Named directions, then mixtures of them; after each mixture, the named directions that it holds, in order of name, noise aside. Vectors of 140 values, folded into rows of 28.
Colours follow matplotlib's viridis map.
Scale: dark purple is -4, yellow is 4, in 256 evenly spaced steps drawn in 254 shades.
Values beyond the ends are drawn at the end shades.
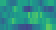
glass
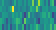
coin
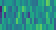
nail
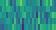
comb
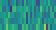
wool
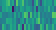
coin, comb, wool.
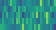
comb, nail.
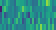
comb, nail.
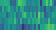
comb, glass.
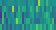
coin, nail.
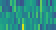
comb, wool.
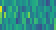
nail.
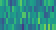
comb, glass, wool.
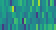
coin, comb.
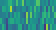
wool.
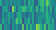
coin, nail, wool.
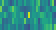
coin, glass, nail.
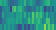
glass, nail, wool.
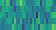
comb.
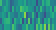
comb, nail, wool.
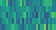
comb, wool.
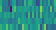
comb, wool.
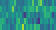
coin, comb, glass.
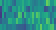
glass, nail.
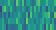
nail, wool.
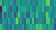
nail.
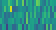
wool.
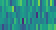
coin, comb.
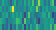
coin.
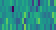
coin.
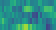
glass.
